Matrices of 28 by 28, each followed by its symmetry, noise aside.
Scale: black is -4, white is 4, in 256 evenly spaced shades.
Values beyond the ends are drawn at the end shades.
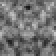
mirrored left to right.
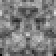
mirrored left to right.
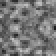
mirrored top to bottom.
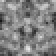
mirrored left to right.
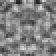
mirrored left to right.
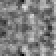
mirrored top to bottom.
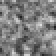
antisymmetric.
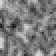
no symmetry.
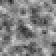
symmetric across the other diagonal.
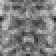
mirrored left to right.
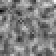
no symmetry.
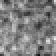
antisymmetric.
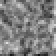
antisymmetric.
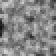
mirrored top to bottom.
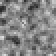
no symmetry.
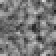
mirrored top to bottom.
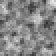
symmetric across the other diagonal.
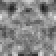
mirrored left to right.
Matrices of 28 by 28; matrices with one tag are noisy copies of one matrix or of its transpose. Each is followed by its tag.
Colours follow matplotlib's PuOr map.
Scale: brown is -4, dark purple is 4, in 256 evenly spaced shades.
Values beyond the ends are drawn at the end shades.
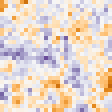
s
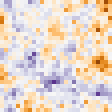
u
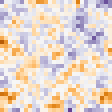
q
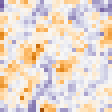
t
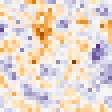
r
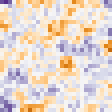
t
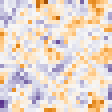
q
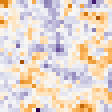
s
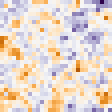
q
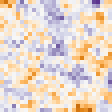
s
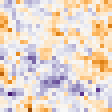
u
